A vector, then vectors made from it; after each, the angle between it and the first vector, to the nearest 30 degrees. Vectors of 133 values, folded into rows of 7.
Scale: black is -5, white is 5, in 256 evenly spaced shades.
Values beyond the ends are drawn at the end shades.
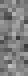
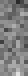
60 degrees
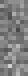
60 degrees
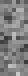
30 degrees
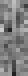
90 degrees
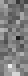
60 degrees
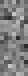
30 degrees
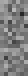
120 degrees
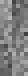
120 degrees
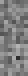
90 degrees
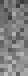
60 degrees
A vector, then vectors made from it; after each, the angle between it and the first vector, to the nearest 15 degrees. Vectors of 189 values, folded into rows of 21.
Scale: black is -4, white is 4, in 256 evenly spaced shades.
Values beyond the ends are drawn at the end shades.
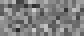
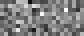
150 degrees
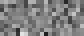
60 degrees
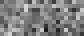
120 degrees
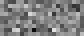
120 degrees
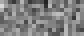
120 degrees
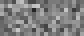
165 degrees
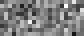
105 degrees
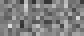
105 degrees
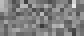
105 degrees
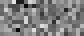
30 degrees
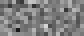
30 degrees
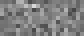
150 degrees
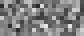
45 degrees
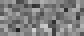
30 degrees
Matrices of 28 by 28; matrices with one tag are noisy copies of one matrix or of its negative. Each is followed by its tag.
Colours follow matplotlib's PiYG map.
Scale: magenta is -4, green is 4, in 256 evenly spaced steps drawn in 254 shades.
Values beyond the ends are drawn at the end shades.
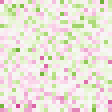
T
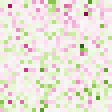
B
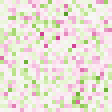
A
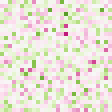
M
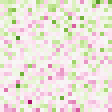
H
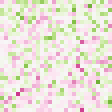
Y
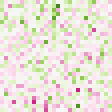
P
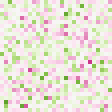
M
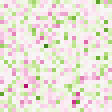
A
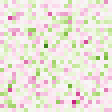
A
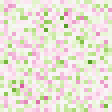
M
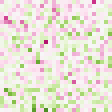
P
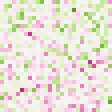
Y
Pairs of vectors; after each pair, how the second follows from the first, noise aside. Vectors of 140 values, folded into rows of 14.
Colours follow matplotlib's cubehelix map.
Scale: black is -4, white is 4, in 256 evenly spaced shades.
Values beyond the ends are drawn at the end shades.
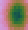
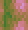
wrapped around, negated, shrunk.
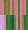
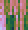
copied.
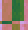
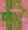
wrapped around, negated, shrunk.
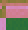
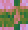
wrapped around, negated.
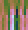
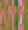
wrapped around, negated, shrunk.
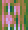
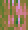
reversed, shrunk.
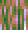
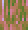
reversed, shrunk.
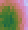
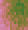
reversed, shrunk.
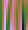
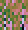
sign-scrambled.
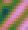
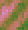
negated, shrunk.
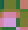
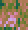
partly zeroed.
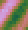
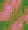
wrapped around, negated, shrunk.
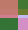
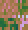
partly zeroed.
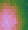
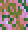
sign-scrambled.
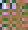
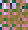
copied.
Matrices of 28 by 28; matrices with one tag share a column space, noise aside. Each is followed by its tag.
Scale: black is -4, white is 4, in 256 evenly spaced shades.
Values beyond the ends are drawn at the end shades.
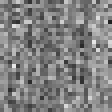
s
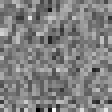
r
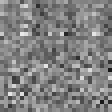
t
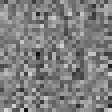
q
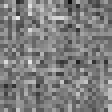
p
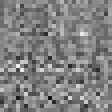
t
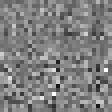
t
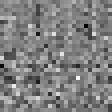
t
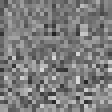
t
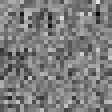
q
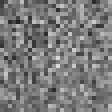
s
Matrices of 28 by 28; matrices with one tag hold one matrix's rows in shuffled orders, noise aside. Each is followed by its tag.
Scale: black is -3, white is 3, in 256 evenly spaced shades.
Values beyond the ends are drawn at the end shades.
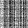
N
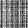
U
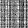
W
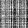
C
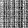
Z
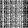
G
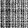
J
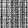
U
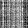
G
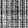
U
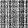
W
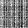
Z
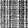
W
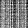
C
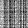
N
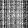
G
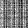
Z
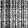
J
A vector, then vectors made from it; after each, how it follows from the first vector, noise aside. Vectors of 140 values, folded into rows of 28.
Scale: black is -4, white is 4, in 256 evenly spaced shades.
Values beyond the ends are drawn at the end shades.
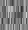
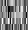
negated, scaled up.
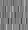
partly zeroed.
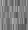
wrapped around, shrunk.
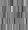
partly zeroed.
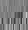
partly zeroed.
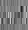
partly zeroed.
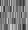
wrapped around.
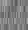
wrapped around, shrunk.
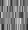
wrapped around.
